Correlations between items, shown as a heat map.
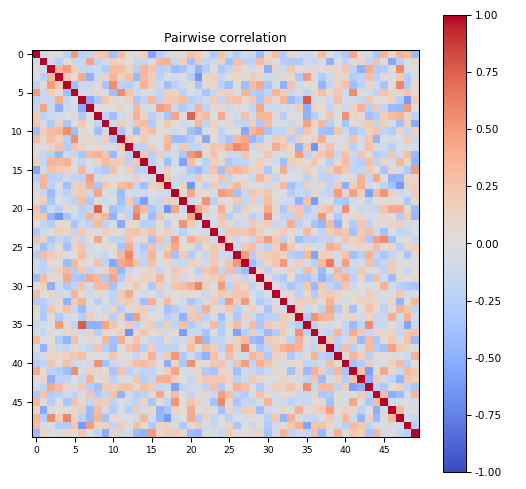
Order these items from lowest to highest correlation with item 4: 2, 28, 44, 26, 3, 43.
44, 26, 43, 3, 28, 2
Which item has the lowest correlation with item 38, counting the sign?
1
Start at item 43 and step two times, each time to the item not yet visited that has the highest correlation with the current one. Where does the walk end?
6
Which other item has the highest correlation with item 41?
5
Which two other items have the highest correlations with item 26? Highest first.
12, 27
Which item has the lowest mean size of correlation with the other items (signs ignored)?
31
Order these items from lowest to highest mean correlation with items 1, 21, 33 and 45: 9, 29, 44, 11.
11, 29, 9, 44
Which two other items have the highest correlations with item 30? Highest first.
21, 24
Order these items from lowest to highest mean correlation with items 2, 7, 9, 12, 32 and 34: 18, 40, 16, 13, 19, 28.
19, 18, 28, 40, 16, 13
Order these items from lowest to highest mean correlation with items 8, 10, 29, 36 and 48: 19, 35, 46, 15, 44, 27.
35, 19, 27, 46, 15, 44
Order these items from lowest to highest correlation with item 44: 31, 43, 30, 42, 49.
43, 31, 30, 42, 49
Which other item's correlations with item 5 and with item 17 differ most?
47
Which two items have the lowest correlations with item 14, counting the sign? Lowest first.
19, 49
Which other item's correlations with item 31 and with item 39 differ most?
36
